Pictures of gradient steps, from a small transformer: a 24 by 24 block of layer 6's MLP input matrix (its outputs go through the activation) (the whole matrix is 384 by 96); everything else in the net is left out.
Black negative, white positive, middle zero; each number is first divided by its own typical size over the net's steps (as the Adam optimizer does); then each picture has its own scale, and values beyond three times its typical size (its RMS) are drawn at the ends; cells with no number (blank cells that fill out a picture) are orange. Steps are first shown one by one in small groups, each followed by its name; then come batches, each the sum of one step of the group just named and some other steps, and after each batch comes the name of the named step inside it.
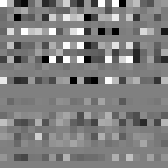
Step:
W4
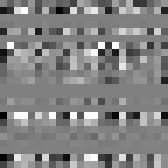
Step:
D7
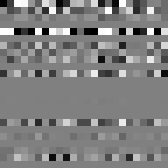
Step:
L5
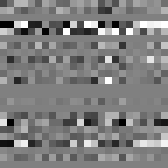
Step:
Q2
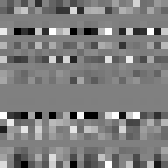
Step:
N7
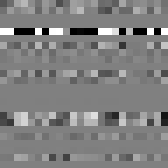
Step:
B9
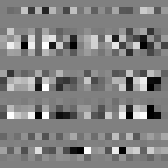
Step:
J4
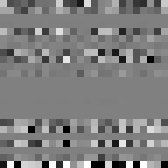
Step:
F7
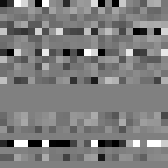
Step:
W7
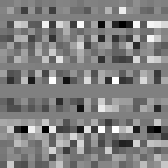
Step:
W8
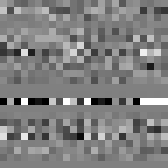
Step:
W4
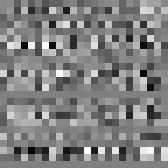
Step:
J4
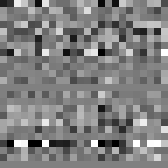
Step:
W7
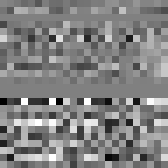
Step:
N7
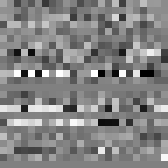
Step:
W4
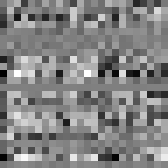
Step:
D7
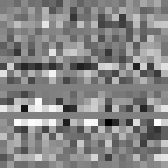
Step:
W8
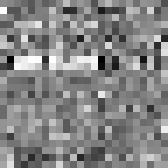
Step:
W4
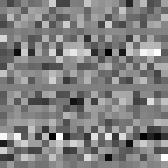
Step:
W8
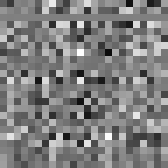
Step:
N7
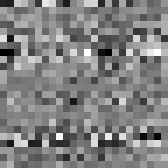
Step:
W7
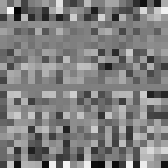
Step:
F7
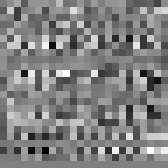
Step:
J4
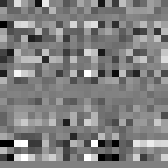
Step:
W7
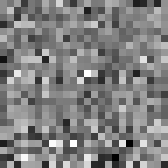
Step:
F7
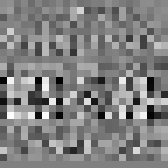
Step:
J4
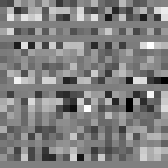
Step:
L5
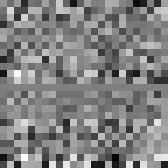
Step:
F7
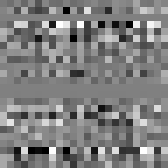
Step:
N7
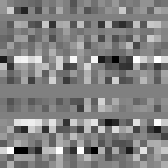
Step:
W8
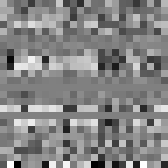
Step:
F7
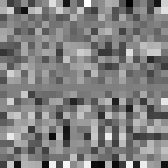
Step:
F7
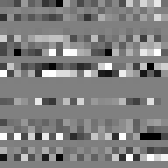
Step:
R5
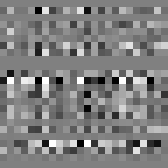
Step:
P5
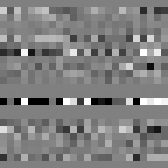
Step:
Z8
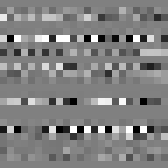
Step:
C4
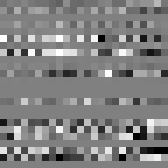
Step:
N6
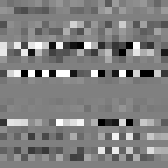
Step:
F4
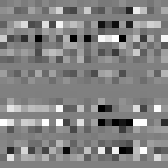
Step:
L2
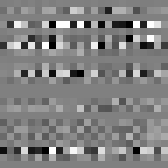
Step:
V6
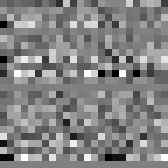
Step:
R5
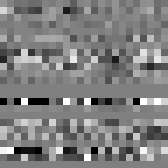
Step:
Z8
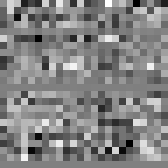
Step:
L2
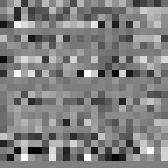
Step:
V6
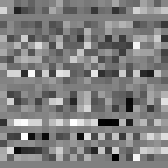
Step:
F4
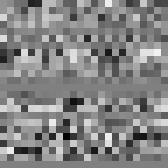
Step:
C4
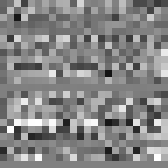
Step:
C4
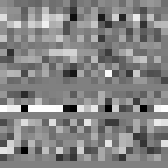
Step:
N6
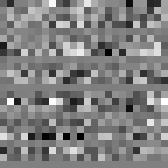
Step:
V6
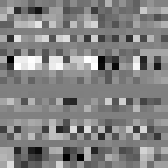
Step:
C4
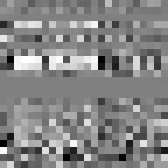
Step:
N6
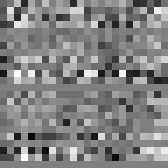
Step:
V6
